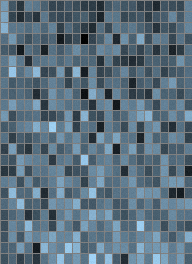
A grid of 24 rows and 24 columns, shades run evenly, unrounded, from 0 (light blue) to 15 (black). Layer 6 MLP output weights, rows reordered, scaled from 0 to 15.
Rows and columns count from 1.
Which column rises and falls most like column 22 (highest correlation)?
23
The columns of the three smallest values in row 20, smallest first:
12, 14, 9
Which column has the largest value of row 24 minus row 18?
5
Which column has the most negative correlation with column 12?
1
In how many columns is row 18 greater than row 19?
13
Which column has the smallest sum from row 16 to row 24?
8
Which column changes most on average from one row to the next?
11
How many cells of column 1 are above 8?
11
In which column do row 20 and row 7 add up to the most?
7
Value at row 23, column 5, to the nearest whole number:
13
